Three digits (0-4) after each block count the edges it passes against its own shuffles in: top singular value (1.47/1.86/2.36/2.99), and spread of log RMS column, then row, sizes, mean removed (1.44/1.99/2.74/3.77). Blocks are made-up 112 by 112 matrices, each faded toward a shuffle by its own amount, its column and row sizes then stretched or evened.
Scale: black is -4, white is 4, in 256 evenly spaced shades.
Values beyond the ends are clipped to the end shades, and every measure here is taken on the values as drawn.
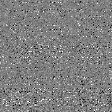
1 1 3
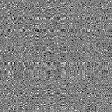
4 1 2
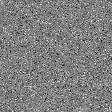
0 0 0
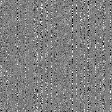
1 4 0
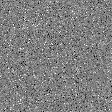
0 0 0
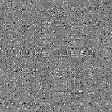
3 0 1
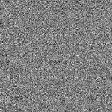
2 0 2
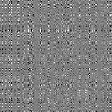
4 4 3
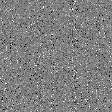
1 2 0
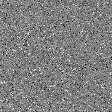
0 0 0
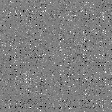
0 2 2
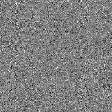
2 2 0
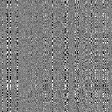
4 4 2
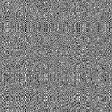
4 3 1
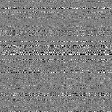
3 1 4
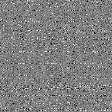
2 1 3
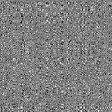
3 2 2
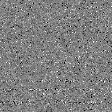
0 1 2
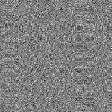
3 0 1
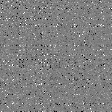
1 1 2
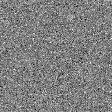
0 0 0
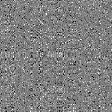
3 2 0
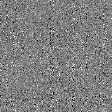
0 3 1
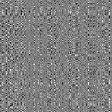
4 4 1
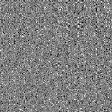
3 2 1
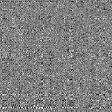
3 2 3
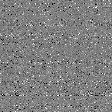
2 0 3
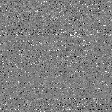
1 0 3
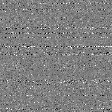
1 1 3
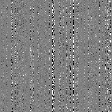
3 4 0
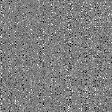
2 3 0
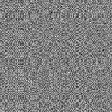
4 2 1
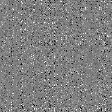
1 3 1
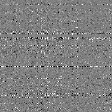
3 2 3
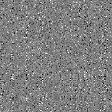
2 2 0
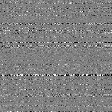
3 0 4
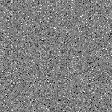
2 0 0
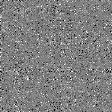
1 2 2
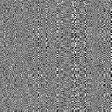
4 4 1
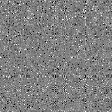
3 1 1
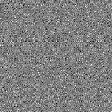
3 0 1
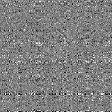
3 2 3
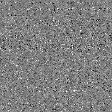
0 1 2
